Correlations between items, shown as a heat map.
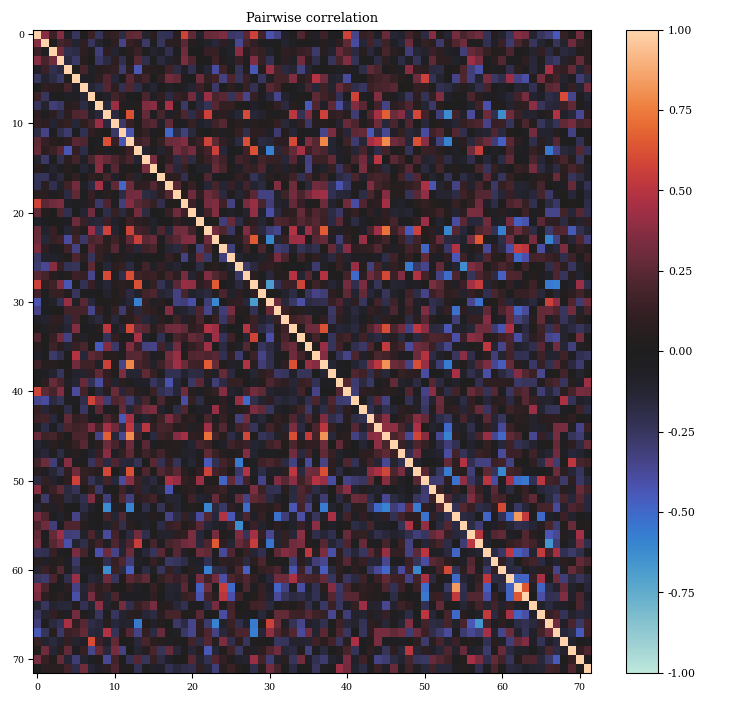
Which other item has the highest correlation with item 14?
44
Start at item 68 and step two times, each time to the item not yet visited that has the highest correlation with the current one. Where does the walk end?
41
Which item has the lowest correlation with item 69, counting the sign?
22
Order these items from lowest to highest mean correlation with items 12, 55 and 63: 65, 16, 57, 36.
65, 16, 57, 36
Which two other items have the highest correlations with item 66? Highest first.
30, 4
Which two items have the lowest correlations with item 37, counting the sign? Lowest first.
53, 60
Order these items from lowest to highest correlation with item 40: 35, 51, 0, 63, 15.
35, 15, 63, 51, 0
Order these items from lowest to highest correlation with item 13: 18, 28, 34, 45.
45, 18, 34, 28
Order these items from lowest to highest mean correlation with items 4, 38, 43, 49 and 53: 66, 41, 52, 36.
52, 41, 36, 66
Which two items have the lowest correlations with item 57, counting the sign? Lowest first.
66, 30
